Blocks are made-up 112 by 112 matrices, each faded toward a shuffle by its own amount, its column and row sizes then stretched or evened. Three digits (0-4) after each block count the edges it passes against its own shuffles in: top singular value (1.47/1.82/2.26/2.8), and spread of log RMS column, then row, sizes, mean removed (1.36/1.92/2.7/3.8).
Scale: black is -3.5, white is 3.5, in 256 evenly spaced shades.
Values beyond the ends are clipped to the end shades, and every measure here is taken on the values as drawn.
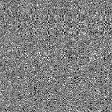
3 2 2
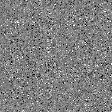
1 2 1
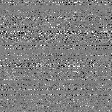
2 0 4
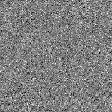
2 0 0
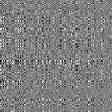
4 3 3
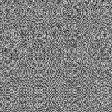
4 0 1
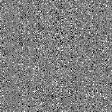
1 3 1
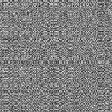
4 0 3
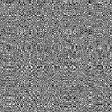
4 2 3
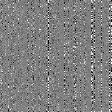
3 4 0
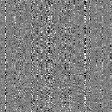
4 4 1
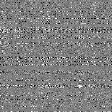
1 2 4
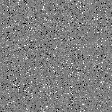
0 2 1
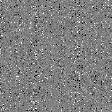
1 3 1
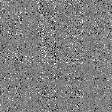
1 3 2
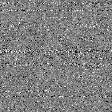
0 0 3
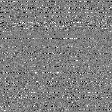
0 0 4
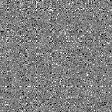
3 2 2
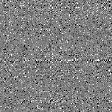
3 2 2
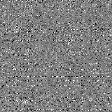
2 2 3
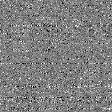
2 0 3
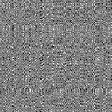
4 3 1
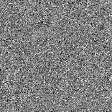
0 0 2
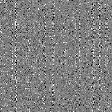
3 3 1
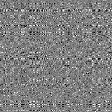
4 1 3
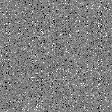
1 2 0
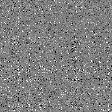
0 2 2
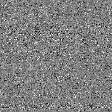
1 0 2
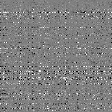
3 2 4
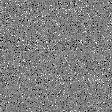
0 0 2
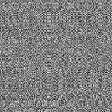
4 0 3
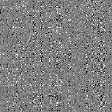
3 3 2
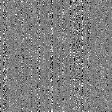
0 4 1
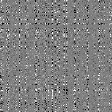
3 4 3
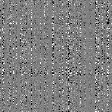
2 4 2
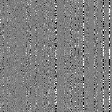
4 4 0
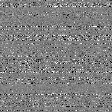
1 0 4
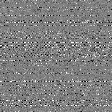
3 0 4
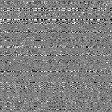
4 0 4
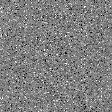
0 2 0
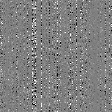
3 4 0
